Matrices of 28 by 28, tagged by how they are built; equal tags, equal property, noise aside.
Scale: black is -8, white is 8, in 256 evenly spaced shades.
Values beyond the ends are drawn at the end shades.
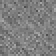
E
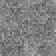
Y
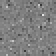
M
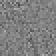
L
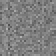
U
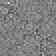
L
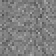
U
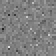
M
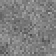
Y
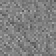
E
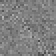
L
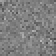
L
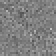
L
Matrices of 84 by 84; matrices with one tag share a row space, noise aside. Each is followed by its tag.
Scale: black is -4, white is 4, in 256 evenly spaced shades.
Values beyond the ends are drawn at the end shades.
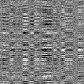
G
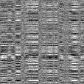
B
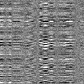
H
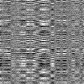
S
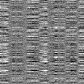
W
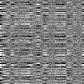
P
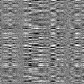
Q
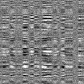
G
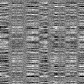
W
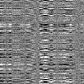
H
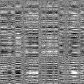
B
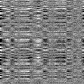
P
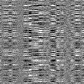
Q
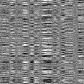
G
